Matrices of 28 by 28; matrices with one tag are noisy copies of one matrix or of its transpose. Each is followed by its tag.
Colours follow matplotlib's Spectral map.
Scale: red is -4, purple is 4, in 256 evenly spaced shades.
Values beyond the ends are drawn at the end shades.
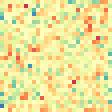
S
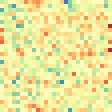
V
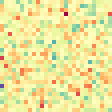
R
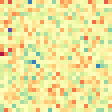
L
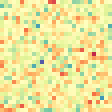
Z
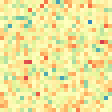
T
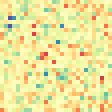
T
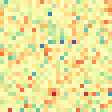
Z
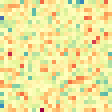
S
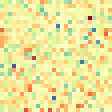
V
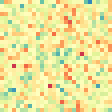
R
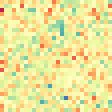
L
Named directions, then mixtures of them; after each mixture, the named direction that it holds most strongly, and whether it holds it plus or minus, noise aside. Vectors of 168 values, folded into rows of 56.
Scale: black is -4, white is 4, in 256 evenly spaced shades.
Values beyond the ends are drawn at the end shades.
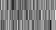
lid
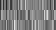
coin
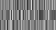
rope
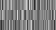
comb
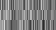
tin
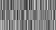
comb, minus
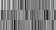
coin, minus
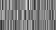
comb, plus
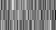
lid, minus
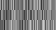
tin, minus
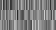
coin, plus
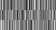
comb, minus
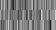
lid, plus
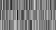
comb, minus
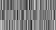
comb, minus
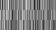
tin, plus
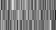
lid, minus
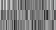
coin, minus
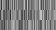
tin, minus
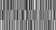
comb, minus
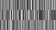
rope, plus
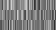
comb, plus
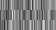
tin, minus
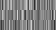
comb, plus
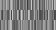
rope, plus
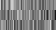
lid, minus
